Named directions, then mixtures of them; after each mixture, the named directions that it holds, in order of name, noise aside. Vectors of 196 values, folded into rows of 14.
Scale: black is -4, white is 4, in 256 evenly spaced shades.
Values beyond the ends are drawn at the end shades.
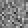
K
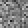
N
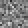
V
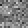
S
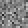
K, V.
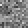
S.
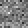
S.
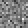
K, N.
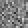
K.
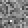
N, V.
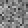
K, S.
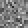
K, V.
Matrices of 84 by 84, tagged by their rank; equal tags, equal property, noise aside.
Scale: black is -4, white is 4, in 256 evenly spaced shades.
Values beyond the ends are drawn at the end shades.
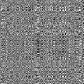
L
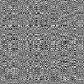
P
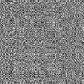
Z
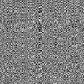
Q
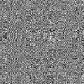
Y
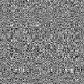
Y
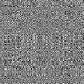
Q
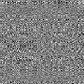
Q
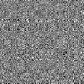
Y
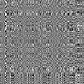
P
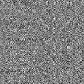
Y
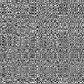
P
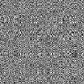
Z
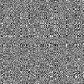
Z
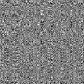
Z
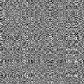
L
